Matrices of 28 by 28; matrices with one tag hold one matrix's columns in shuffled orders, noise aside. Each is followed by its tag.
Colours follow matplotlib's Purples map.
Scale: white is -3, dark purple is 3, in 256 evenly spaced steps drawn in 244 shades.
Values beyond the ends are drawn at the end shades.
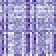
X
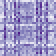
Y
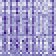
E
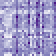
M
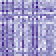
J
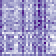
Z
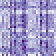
M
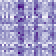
Y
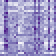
E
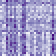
X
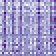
E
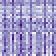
X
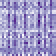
M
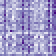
Z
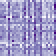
Y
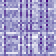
Z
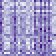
E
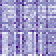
X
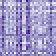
E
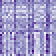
X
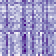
X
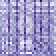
E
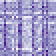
J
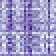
Z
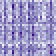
Y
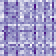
Y
